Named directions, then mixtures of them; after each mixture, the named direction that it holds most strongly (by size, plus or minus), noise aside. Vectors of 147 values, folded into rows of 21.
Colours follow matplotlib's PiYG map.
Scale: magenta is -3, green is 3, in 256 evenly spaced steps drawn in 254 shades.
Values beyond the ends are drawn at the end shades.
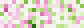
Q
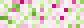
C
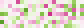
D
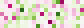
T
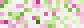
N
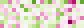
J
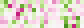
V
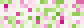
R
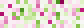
T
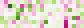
V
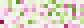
D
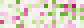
D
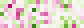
Q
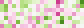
R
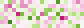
R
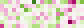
J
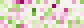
C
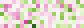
Q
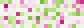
R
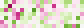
V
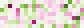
V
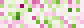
N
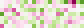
J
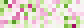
V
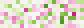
D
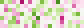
R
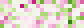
J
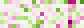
J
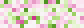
N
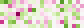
V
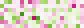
N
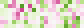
V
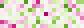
N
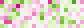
C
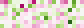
J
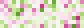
V
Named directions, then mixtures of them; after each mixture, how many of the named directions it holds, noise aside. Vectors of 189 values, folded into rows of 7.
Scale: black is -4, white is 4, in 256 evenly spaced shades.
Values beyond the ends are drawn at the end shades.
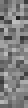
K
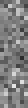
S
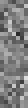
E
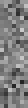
one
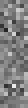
three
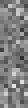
one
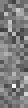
two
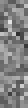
one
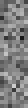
three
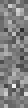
two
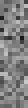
two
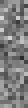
three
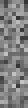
two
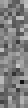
three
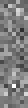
two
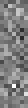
two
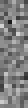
two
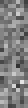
two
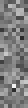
three
